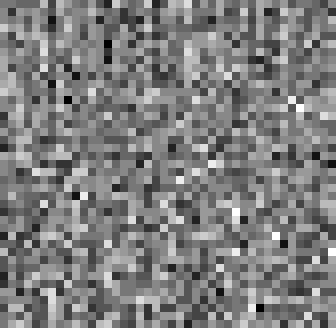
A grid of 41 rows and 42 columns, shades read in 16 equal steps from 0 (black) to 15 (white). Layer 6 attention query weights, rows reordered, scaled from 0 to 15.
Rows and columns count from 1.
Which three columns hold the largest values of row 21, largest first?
27, 28, 19
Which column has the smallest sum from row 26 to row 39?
1
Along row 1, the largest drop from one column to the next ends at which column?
20
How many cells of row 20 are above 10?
4
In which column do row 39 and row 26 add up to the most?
10
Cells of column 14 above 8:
13
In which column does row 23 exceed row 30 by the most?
23
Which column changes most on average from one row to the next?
9
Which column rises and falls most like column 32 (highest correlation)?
7
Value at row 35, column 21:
12
